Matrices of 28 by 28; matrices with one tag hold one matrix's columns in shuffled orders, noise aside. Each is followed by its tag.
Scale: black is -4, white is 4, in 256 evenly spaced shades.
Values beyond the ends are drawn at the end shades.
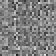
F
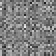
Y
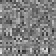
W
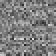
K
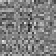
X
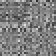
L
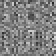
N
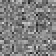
X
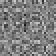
X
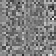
F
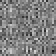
W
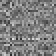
K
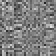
Y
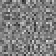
X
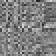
L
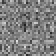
X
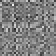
L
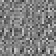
W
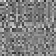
L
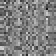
F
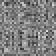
N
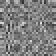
X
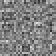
X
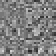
W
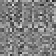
L
